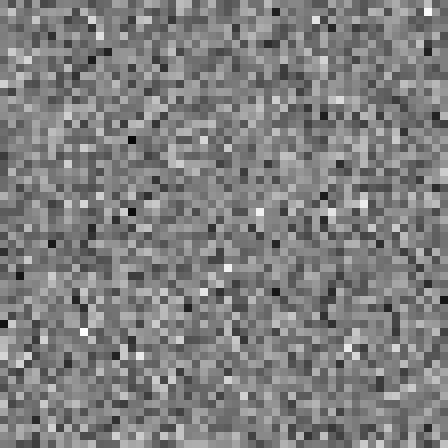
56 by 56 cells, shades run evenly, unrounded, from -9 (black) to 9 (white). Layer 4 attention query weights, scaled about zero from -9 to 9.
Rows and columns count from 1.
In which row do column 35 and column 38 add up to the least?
37
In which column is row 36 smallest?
54
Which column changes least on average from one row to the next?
14
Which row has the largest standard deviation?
27
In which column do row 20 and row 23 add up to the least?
20
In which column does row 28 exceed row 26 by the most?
42
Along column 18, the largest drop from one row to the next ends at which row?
46
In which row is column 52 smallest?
33
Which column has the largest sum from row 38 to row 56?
16
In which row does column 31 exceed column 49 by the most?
2
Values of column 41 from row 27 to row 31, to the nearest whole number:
3 -6 -4 3 1
